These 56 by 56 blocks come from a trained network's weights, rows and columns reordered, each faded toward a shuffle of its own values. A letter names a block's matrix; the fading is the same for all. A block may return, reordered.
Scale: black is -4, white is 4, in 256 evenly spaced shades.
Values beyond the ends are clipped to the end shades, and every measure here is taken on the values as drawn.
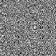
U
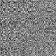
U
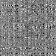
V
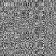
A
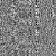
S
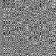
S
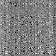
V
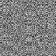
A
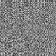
A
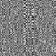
S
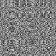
A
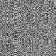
A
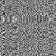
A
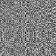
A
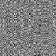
S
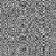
S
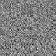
U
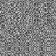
A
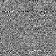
U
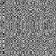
A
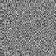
A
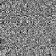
U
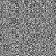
A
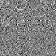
U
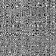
V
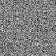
U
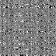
V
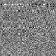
U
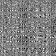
V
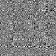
U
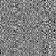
S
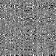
V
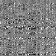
V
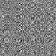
S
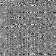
V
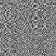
S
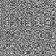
A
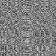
A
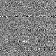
U
